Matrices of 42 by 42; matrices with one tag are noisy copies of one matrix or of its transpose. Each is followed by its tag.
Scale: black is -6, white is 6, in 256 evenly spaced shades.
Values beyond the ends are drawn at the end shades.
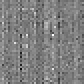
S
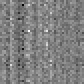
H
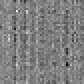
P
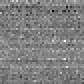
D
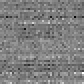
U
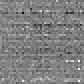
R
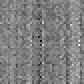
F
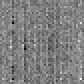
R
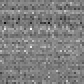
H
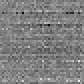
R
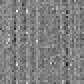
P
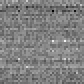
D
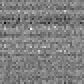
H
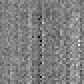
F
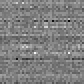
S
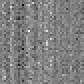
H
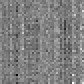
U
